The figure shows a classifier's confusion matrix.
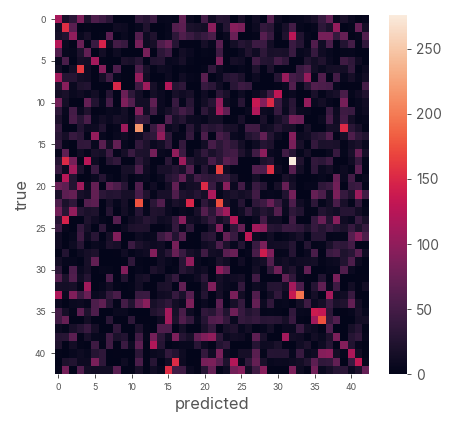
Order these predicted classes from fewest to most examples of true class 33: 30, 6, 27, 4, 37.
6, 30, 27, 4, 37
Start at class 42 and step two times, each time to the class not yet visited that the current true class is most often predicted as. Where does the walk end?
32
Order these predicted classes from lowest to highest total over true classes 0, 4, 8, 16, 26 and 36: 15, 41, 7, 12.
7, 41, 12, 15
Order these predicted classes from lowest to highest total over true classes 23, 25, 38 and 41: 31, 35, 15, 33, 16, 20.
15, 33, 35, 31, 20, 16
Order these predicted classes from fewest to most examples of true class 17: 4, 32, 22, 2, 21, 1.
22, 21, 2, 4, 1, 32
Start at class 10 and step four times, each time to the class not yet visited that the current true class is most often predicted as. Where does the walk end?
11
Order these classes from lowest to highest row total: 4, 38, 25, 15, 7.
4, 15, 7, 25, 38
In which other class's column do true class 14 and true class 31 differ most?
5
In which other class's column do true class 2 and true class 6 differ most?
3
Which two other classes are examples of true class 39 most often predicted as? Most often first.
13, 11
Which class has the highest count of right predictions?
33
